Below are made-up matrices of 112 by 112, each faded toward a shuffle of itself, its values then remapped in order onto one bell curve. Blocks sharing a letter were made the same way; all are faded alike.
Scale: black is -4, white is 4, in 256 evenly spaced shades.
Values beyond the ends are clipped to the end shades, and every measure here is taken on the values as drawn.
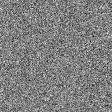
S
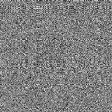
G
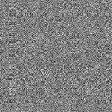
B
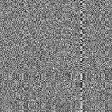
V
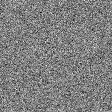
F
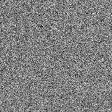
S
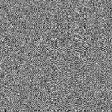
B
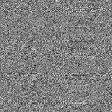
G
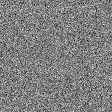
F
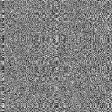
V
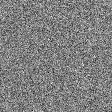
F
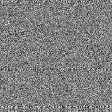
G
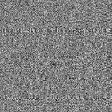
G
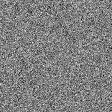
F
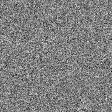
S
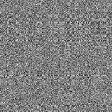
B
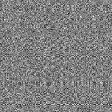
B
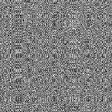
V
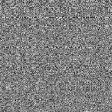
G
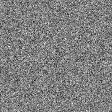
S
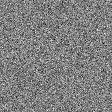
F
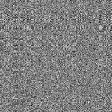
B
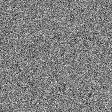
S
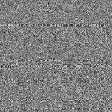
G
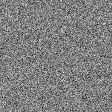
F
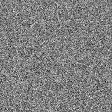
S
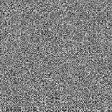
G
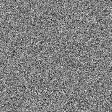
S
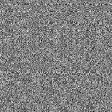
G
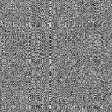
V
